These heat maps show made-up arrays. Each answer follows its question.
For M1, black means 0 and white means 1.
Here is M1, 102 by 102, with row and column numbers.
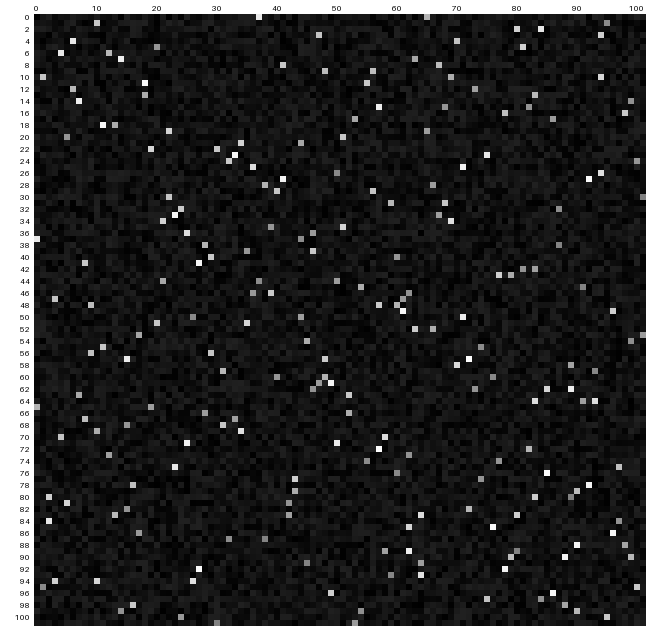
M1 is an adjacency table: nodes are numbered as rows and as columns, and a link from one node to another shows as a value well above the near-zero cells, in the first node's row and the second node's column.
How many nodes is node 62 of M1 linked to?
4
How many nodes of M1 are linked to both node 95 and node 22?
0
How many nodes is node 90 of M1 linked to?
3
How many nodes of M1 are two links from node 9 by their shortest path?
3
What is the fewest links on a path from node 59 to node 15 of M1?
3
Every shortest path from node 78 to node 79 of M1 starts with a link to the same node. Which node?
node 16
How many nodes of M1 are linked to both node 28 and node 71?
0
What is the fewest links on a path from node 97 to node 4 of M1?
7
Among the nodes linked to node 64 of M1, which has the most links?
node 83
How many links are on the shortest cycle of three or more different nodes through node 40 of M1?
6
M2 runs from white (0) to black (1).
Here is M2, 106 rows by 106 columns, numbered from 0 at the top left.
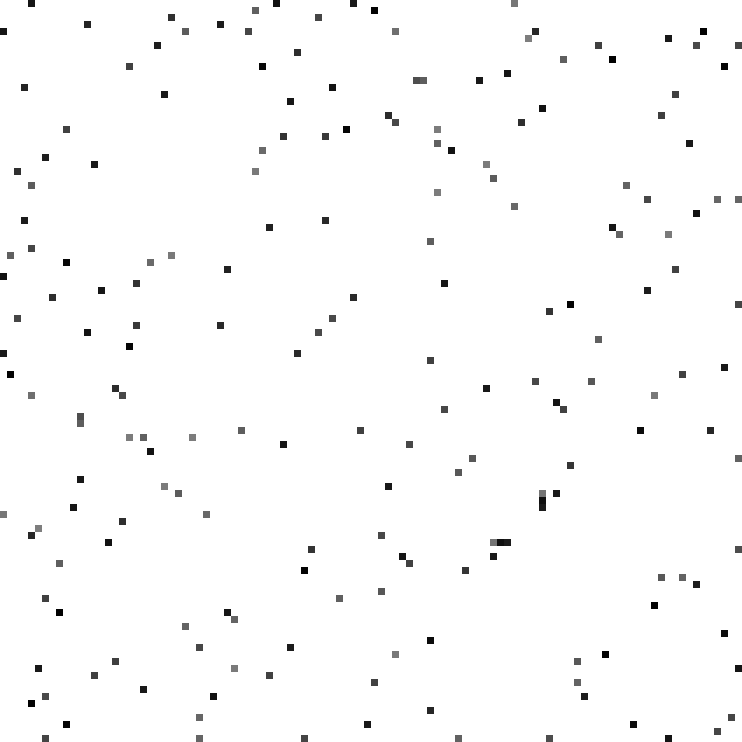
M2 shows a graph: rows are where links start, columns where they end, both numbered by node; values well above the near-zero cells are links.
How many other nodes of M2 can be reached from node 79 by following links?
8
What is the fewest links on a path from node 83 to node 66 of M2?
6
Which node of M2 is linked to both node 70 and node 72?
node 77
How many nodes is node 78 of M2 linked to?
2
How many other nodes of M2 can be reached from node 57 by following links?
8
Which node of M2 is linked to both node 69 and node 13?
node 23
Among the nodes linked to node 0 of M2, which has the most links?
node 4
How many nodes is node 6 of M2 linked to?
4
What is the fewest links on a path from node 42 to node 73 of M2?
3
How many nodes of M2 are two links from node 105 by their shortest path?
10
